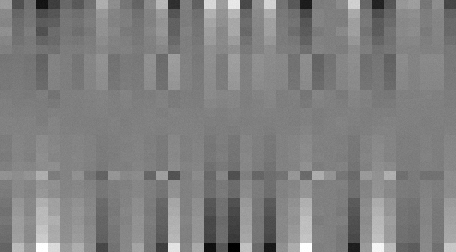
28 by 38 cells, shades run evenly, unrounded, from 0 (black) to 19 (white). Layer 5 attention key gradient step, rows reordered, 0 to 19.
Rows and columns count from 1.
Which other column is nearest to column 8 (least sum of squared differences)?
24
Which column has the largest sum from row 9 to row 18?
15
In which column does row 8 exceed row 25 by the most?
20
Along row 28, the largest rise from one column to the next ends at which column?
21
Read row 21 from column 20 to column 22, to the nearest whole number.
8 10 9
